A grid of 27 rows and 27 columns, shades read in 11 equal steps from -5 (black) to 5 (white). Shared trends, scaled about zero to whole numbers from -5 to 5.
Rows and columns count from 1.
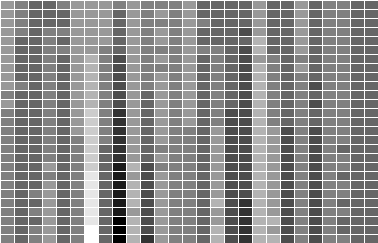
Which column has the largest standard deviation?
9
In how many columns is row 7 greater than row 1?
5
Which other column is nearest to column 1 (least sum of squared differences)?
14
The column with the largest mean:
7
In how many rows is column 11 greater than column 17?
16
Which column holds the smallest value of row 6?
18
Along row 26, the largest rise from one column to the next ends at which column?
10
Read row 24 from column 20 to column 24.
1 -2 0 -2 0
